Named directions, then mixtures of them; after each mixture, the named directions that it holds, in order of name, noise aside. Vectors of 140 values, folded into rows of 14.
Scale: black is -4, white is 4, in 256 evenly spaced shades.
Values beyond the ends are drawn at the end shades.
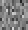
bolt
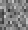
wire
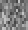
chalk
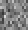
wire.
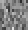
bolt, wire.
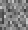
wire.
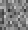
wire.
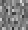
bolt.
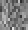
bolt, chalk.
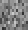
bolt, chalk.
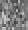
chalk.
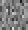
bolt.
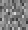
bolt, wire.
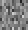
bolt.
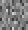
bolt.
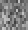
chalk.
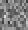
chalk, wire.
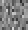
bolt.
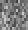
chalk.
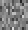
bolt.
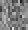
bolt, chalk.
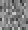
bolt, wire.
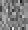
bolt, chalk.
